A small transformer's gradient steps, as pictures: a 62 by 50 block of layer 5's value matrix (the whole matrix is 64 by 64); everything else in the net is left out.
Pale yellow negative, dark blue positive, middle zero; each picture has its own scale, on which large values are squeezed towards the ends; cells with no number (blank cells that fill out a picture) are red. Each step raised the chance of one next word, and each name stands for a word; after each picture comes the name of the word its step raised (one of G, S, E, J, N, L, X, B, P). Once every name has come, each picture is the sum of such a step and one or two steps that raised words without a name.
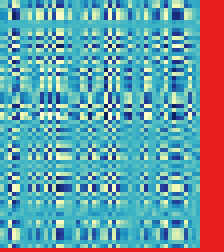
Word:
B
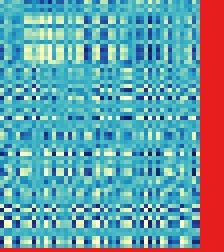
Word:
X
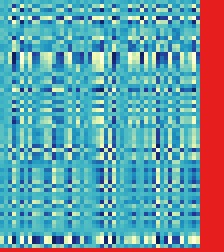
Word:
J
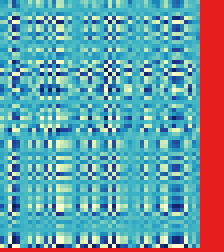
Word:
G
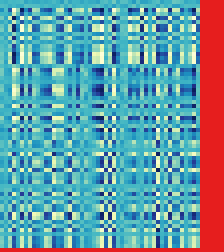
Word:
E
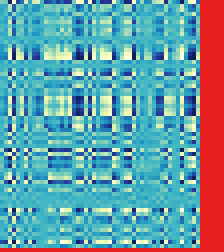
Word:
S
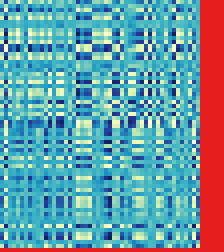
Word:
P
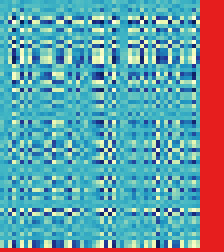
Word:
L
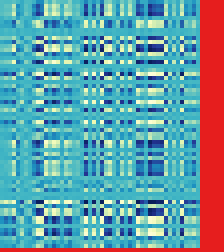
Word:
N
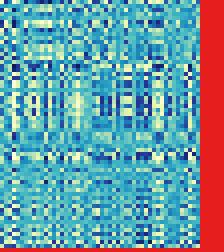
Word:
S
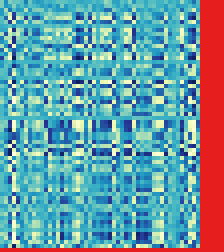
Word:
P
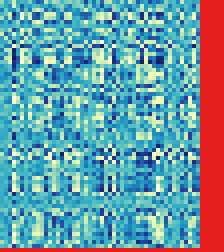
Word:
B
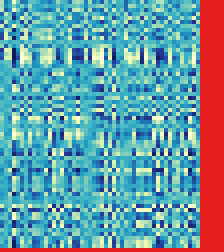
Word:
X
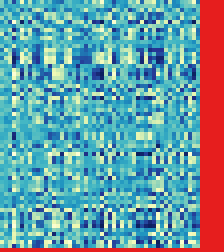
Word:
X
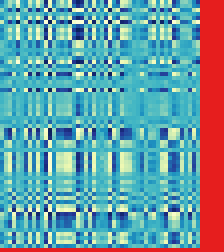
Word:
G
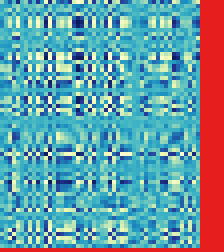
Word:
S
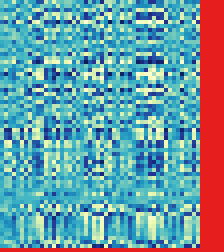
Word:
G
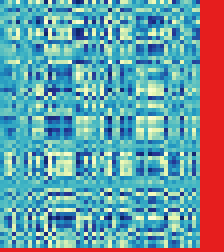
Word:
E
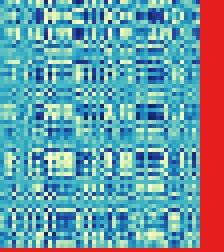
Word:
B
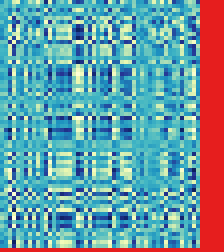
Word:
E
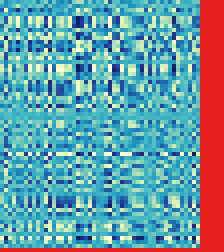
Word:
J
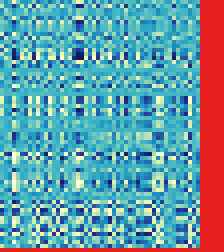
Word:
S
